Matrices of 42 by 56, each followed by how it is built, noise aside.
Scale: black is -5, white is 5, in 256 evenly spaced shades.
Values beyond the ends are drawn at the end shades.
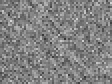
Toeplitz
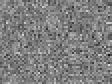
low rank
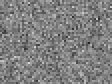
noise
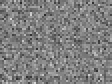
blocks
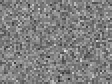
noise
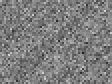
Hankel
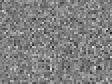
low rank
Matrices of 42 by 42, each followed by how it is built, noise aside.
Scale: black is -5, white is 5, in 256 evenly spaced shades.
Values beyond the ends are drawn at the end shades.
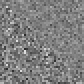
lower triangular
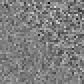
upper triangular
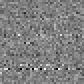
uneven rows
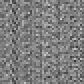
repeating rows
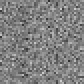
repeating rows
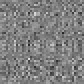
low rank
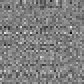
low rank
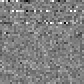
uneven rows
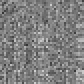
blocks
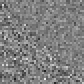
lower triangular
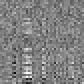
low rank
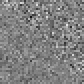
upper triangular
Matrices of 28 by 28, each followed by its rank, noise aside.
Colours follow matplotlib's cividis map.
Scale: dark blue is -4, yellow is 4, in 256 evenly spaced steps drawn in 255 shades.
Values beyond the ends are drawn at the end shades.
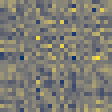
four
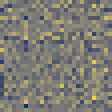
six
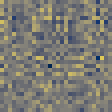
four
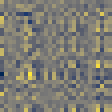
three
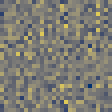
six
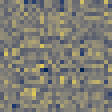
six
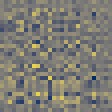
three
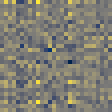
four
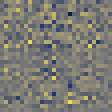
five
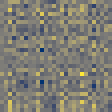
three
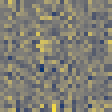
five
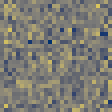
five
